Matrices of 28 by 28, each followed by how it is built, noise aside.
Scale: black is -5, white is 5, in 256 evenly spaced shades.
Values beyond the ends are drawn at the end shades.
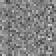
repeating rows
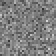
noise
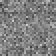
repeating columns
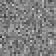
noise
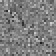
banded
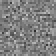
noise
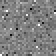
sparse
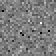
sparse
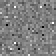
sparse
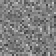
repeating rows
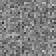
repeating rows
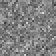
Hankel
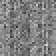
blocks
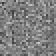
blocks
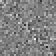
banded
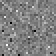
sparse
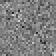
banded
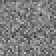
repeating columns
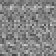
repeating columns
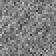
Hankel
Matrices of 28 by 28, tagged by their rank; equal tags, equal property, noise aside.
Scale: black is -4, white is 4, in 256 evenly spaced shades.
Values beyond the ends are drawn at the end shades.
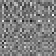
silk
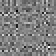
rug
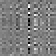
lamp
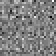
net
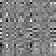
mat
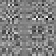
silk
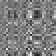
mat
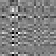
mat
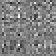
rug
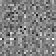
net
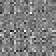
rug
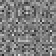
rug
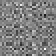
rug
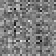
rug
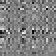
mat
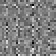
silk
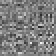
rug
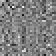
net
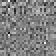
rug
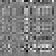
mat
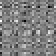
mat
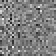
net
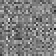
net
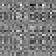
mat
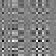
lamp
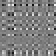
lamp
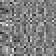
rug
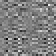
mat
